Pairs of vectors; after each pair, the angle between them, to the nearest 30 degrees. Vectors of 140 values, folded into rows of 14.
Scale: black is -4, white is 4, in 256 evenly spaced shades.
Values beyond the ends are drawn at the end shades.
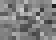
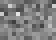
120 degrees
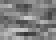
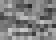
30 degrees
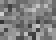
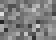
30 degrees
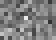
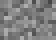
60 degrees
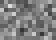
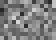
90 degrees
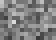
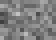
60 degrees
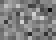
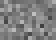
60 degrees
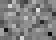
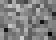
30 degrees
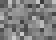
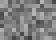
150 degrees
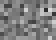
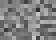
90 degrees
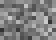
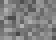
90 degrees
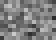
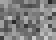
60 degrees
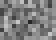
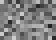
90 degrees
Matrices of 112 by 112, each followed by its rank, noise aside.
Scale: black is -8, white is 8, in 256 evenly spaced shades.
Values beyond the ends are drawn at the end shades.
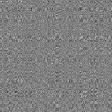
six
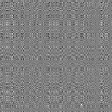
three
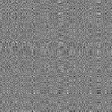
four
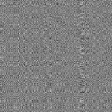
six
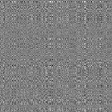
three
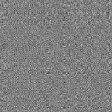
seven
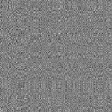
six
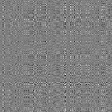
three
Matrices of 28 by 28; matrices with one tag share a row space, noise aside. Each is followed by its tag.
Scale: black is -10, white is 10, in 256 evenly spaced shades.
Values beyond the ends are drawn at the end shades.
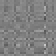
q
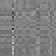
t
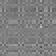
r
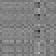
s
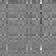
r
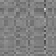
q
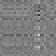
s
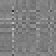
t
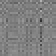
r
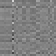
t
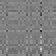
r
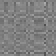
q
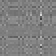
r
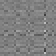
q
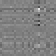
s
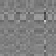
q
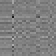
t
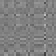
q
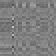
t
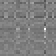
q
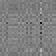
r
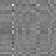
t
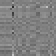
t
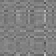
q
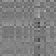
s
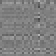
s
